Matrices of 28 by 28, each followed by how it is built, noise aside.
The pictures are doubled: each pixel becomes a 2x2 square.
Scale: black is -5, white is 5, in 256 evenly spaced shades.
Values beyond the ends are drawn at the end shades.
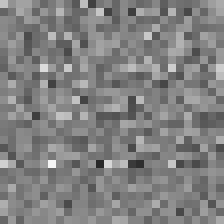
uneven rows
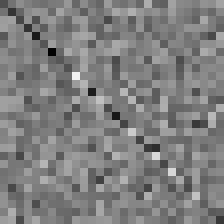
diagonal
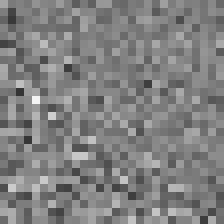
lower triangular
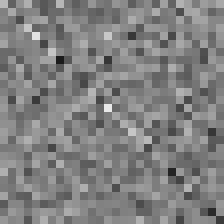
diagonal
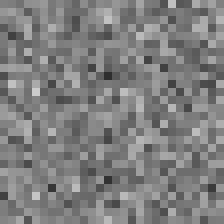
repeating rows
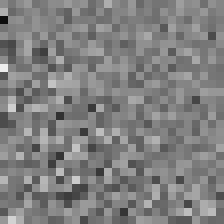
lower triangular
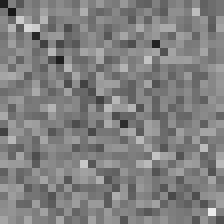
diagonal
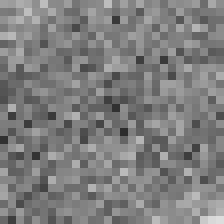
smooth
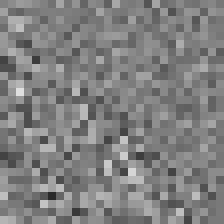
lower triangular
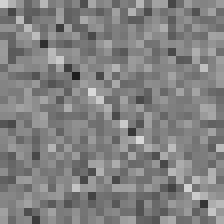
diagonal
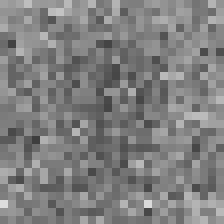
smooth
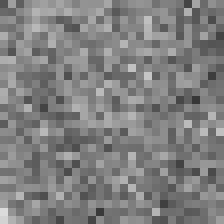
smooth
